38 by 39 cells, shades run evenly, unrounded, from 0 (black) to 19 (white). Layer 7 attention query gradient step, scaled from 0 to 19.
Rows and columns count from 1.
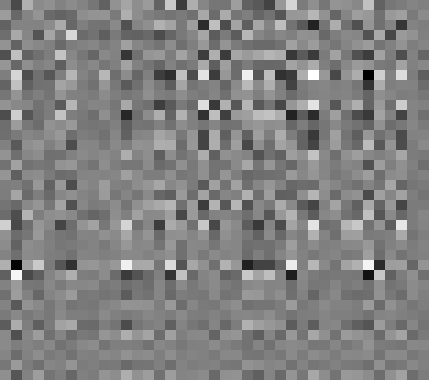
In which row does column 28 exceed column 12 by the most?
28
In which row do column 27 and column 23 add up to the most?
11
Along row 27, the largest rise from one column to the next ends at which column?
3
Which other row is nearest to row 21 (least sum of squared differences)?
15
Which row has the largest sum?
27
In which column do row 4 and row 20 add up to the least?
34
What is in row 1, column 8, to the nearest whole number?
10
